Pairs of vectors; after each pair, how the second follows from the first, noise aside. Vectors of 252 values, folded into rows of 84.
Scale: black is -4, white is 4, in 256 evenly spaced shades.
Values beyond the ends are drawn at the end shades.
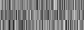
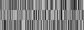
wrapped around.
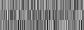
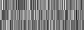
reversed, negated.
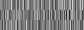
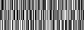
reversed, scaled up.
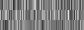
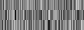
reversed, negated.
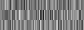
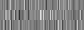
negated, partly zeroed.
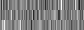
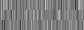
negated, shrunk.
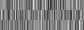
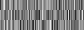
reversed.
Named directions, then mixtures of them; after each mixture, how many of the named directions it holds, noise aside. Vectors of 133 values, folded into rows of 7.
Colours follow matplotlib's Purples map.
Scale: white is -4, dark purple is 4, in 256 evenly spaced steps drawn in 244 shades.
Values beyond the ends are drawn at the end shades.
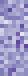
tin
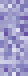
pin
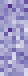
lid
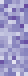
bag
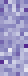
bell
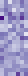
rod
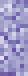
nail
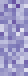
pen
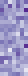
two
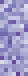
one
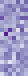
two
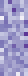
one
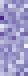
four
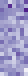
two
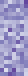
three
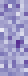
two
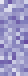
three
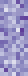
four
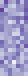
three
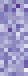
two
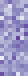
four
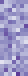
two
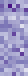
four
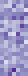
four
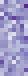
three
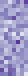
three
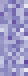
one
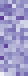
three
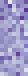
three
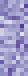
two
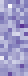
four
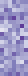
four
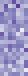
one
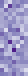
four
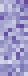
three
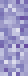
two
